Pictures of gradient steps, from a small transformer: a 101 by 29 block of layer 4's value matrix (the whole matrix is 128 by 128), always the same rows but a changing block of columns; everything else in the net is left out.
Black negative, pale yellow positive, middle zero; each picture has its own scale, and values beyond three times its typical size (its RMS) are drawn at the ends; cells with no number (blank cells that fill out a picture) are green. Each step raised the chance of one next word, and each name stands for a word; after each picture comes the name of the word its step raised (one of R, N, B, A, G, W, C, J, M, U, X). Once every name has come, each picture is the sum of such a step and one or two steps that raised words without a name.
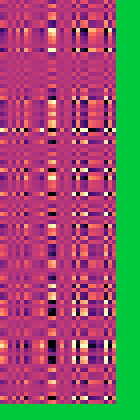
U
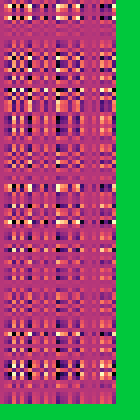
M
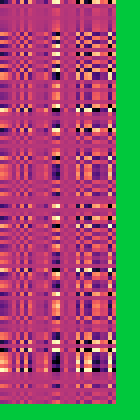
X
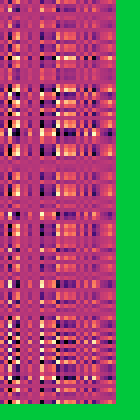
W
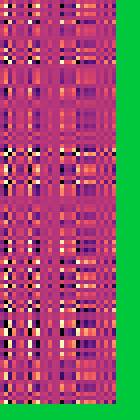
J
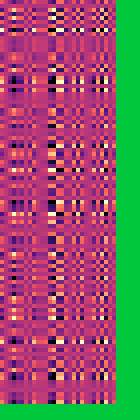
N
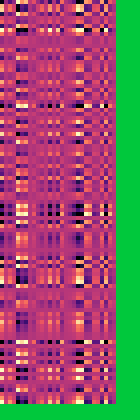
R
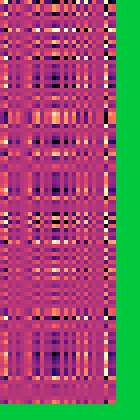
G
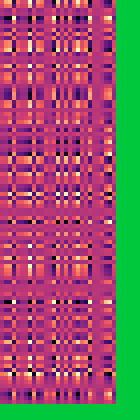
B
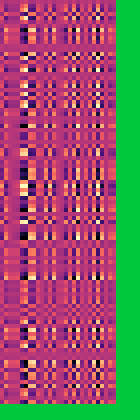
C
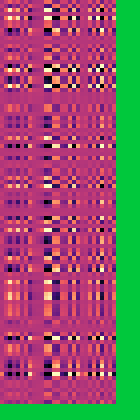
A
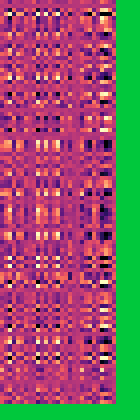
R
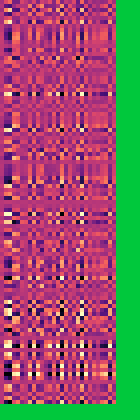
J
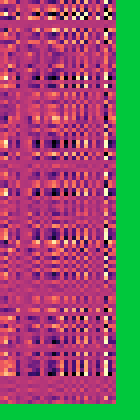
G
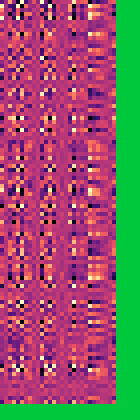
M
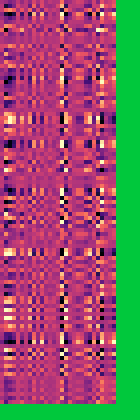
N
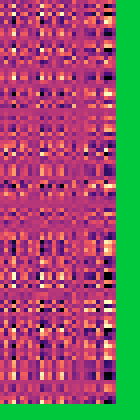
J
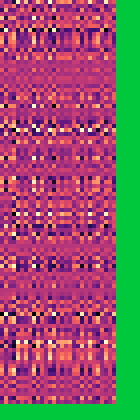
U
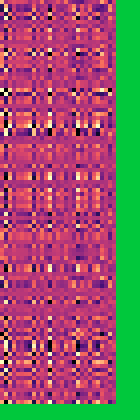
W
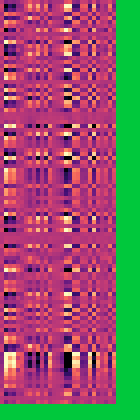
X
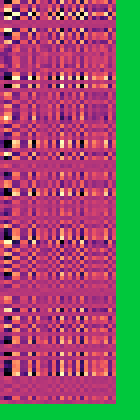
G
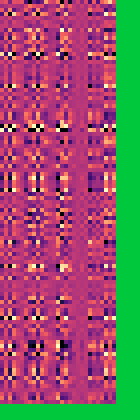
G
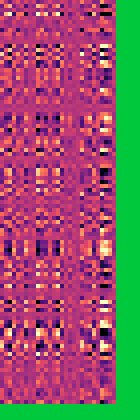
J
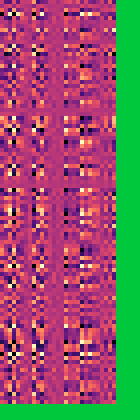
R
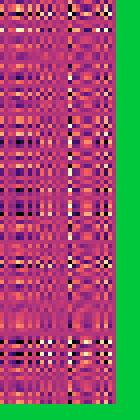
R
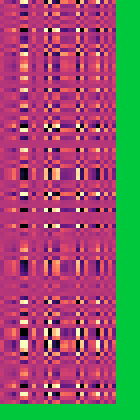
C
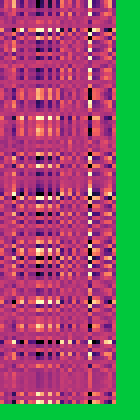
B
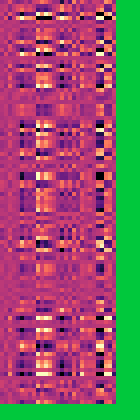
G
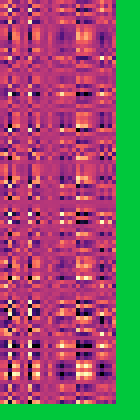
J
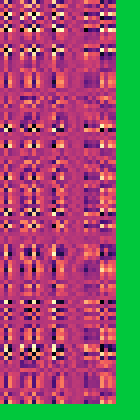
N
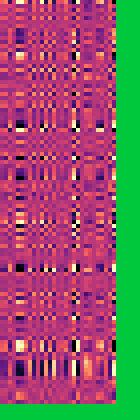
X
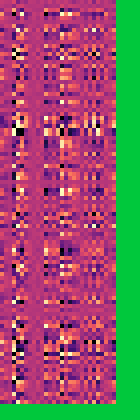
W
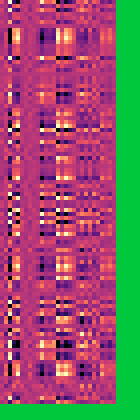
C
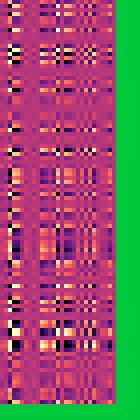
J
